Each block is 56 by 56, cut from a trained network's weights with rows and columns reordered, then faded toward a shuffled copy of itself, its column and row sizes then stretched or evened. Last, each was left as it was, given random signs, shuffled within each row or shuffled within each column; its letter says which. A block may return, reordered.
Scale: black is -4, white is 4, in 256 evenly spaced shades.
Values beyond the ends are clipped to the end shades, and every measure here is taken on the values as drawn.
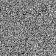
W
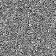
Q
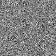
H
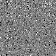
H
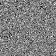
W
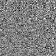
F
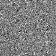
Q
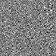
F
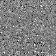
H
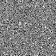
W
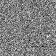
W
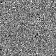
W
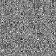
F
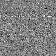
W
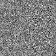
Q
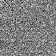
F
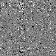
H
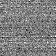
F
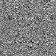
F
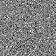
F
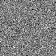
W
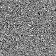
W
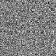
F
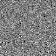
F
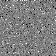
W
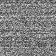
F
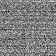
W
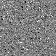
W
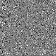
Q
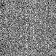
Q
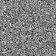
H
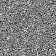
W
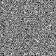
F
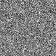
Q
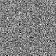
F
